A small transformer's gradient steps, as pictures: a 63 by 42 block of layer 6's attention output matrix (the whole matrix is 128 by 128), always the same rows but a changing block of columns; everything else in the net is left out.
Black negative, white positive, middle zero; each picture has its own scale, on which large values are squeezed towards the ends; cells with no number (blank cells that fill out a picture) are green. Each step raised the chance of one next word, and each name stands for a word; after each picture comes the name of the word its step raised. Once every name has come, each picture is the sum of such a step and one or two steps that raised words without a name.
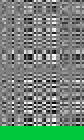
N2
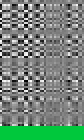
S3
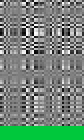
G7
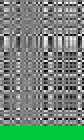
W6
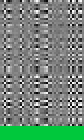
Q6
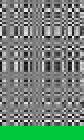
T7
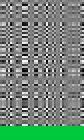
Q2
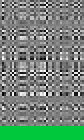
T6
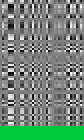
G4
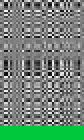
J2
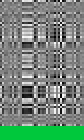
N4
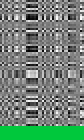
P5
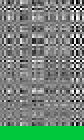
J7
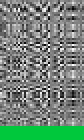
Q2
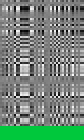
Q2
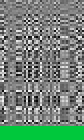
T6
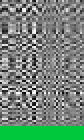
Q6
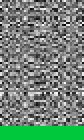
Q6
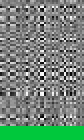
G4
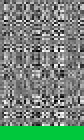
P5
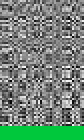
N2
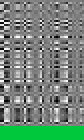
N4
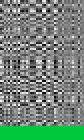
Q6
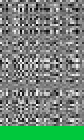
N2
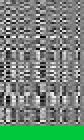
T6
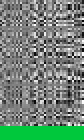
S3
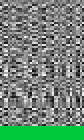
Q2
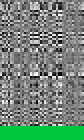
J2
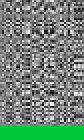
Q6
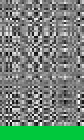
T7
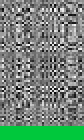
N4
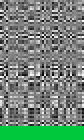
J2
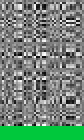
S3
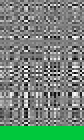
T6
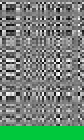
W6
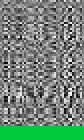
N4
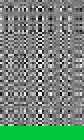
N2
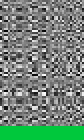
T6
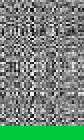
T7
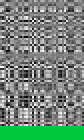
P5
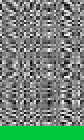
J2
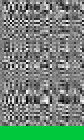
J7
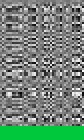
Q2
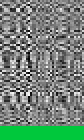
T6
